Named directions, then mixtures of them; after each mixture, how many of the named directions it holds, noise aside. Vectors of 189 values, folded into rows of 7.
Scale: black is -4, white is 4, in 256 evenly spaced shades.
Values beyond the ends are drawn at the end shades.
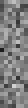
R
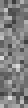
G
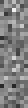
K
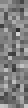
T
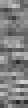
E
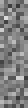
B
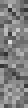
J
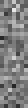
one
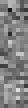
two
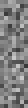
four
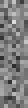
two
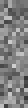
three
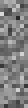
four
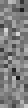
three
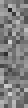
two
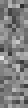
three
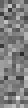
one
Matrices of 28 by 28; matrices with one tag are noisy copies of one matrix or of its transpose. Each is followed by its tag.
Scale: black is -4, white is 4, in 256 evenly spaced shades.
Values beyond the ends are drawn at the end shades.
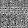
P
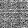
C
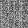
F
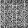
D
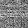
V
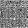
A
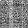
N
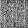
D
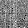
V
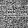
V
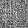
V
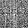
V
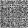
A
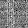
P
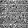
D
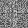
V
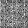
D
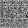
A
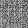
F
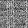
P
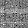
N
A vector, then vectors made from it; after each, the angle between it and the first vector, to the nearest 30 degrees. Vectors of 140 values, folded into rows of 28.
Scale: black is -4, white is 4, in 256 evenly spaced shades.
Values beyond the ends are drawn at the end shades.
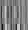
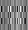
90 degrees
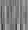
30 degrees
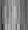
60 degrees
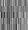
60 degrees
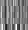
150 degrees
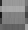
90 degrees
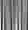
90 degrees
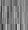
30 degrees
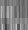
150 degrees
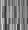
150 degrees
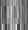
150 degrees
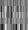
30 degrees
